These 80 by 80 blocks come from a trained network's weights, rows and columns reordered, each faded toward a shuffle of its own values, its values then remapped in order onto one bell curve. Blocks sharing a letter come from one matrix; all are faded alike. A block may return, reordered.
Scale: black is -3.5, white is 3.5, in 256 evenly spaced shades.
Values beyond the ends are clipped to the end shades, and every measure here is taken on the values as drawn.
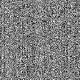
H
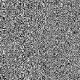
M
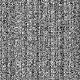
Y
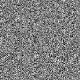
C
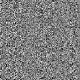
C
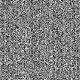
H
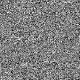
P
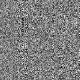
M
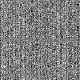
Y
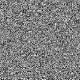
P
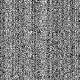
Y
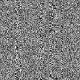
C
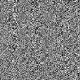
C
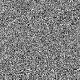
P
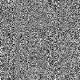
M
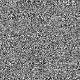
P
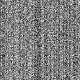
Y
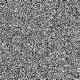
P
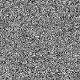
P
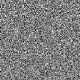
C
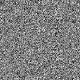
C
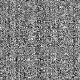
H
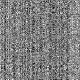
Y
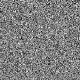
P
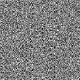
M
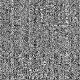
H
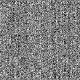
H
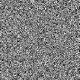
C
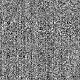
H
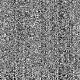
H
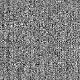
H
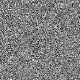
M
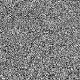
P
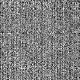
Y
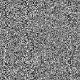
M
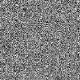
M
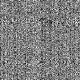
H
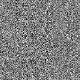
M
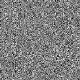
C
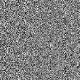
M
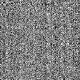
H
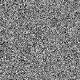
P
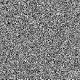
P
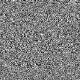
P
